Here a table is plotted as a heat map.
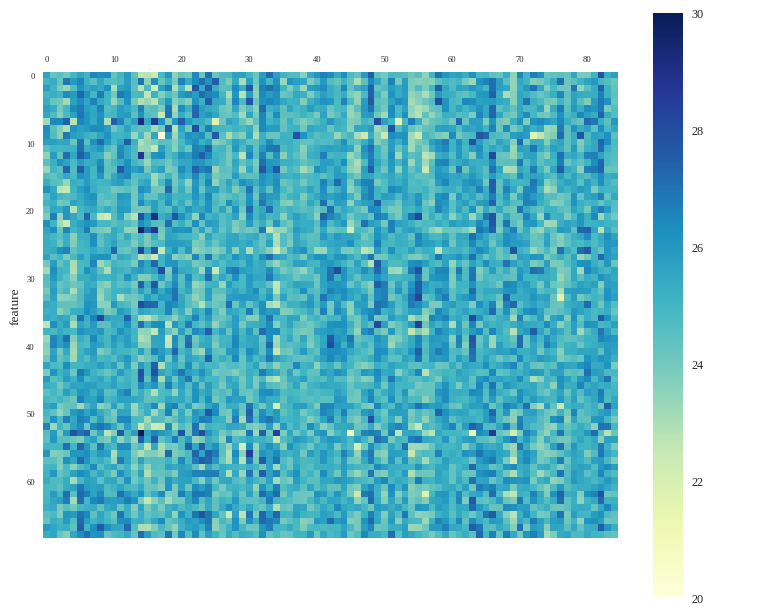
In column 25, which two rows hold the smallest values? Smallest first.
7, 29
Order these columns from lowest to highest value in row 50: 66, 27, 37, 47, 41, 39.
27, 39, 37, 47, 41, 66
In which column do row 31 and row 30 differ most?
14
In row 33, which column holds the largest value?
55
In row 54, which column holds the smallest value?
34
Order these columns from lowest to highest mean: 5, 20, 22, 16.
16, 20, 22, 5
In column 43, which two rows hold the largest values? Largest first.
29, 16
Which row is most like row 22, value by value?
17
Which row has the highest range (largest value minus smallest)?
53
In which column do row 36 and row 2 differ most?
30
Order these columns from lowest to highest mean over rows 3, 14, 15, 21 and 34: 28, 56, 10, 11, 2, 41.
56, 2, 10, 28, 41, 11
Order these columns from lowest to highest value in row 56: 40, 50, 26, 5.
50, 26, 40, 5
